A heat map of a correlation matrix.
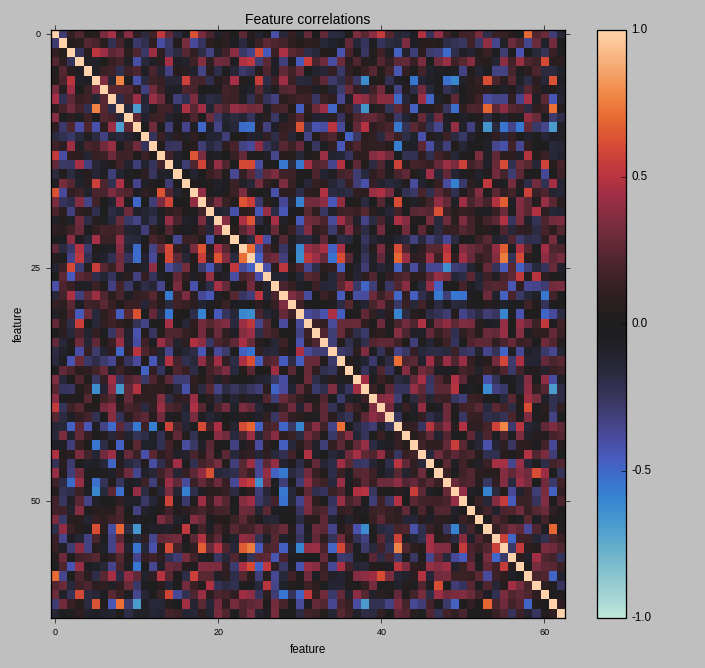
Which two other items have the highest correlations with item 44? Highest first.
49, 38
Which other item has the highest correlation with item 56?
59
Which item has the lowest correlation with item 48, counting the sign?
25
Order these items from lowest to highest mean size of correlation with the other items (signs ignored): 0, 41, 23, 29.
29, 41, 0, 23
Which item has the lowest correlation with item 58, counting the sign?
61
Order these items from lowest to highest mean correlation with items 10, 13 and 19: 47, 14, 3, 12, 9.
3, 14, 12, 47, 9
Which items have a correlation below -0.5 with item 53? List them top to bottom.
10, 38, 49
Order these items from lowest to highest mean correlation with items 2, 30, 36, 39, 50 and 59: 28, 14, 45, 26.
14, 26, 28, 45
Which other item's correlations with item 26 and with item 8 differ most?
5
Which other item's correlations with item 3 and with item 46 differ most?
60
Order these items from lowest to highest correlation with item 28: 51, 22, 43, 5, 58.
58, 51, 43, 22, 5
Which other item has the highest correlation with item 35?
42
